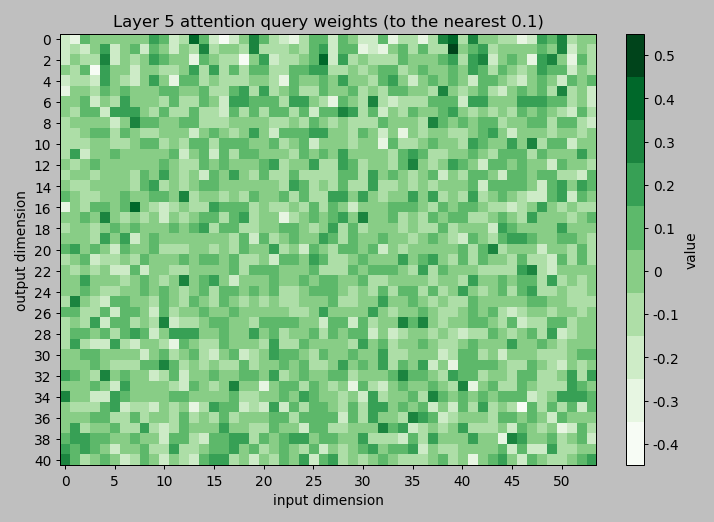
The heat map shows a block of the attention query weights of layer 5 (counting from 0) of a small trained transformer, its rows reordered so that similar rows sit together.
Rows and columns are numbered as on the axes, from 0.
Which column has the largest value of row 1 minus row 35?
39
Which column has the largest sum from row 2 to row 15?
28
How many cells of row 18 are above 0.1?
4
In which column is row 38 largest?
45
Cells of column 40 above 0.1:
3
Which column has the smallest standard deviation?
8
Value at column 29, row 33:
-0.3
